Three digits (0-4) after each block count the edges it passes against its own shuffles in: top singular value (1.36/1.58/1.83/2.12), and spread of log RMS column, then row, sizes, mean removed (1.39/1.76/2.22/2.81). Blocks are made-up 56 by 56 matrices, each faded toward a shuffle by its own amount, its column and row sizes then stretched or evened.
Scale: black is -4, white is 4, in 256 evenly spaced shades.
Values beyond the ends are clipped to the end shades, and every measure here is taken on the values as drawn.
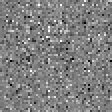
0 2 1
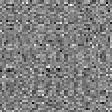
4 0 2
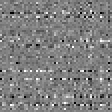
4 2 4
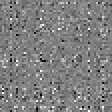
2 3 3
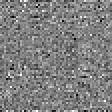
3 0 2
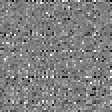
4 1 2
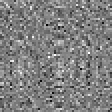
4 2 0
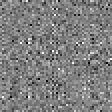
4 1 2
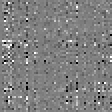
2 4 2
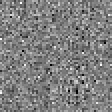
2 1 0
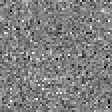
1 0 2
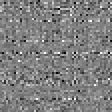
4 0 4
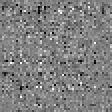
1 2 2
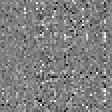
2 3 1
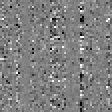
3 4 1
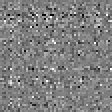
0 2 4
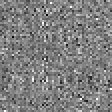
3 2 1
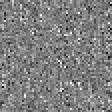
0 2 0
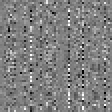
4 4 0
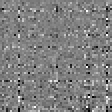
3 3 3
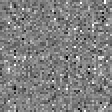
2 2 0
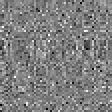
4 0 2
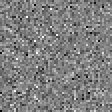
0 1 0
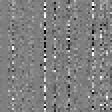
4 4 0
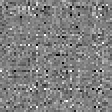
4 2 2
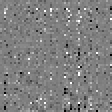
1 3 1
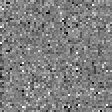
1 1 1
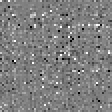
1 2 2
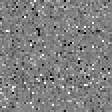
0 1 1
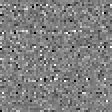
0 1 3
